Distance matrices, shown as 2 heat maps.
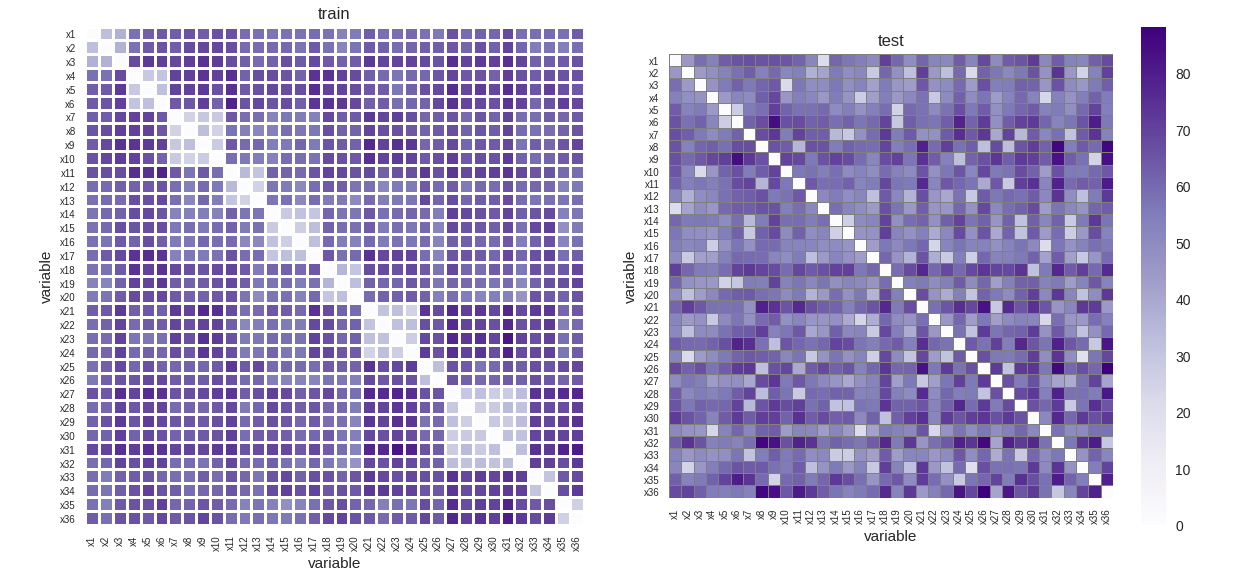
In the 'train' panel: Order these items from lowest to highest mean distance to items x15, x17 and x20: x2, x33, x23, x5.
x2, x23, x33, x5
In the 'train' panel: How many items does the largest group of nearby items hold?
6
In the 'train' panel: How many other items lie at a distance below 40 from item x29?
5
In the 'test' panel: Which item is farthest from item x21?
x26
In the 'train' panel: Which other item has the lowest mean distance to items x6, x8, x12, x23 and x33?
x13
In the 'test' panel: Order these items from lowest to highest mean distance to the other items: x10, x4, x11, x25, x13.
x4, x25, x13, x10, x11
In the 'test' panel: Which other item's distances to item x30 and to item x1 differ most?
x13
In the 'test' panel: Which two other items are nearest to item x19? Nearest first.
x5, x6
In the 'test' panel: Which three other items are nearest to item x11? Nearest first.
x28, x8, x26
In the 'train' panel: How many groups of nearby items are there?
11
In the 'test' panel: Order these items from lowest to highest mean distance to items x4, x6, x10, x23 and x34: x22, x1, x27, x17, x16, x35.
x17, x22, x16, x27, x1, x35
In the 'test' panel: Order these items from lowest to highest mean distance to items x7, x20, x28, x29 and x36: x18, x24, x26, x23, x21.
x23, x21, x26, x24, x18
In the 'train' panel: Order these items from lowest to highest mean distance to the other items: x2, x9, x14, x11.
x14, x2, x9, x11
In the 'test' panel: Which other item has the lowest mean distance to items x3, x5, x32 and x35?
x19
